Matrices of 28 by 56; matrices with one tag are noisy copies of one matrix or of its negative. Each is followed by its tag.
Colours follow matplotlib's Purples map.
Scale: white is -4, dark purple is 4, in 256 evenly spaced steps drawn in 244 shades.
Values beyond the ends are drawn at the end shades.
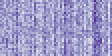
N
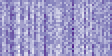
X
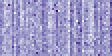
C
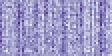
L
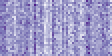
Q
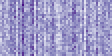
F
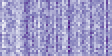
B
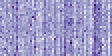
N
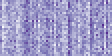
B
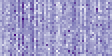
F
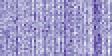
N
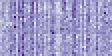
F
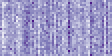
B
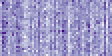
B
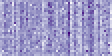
C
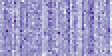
C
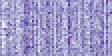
B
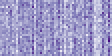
N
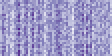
X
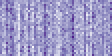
X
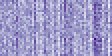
N
